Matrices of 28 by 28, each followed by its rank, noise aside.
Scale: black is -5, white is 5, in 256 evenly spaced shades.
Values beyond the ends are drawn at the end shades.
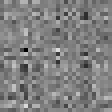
four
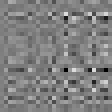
two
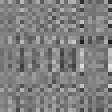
two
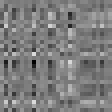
two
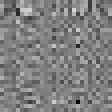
four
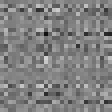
three
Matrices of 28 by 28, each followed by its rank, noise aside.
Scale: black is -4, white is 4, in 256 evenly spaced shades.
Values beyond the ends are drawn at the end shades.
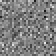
seven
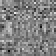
five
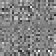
five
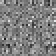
five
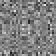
five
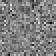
seven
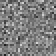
eight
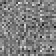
eight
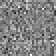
seven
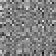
five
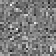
seven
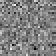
seven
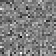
eight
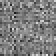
five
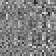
five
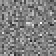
seven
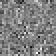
eight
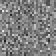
eight
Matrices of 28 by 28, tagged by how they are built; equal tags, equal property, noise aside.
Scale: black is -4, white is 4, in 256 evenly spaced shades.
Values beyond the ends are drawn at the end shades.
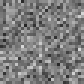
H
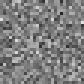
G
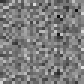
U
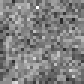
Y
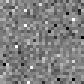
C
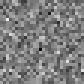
U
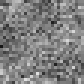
Y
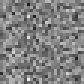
U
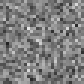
U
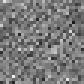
H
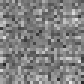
G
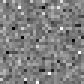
C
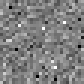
C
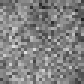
Y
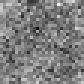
Y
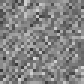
H
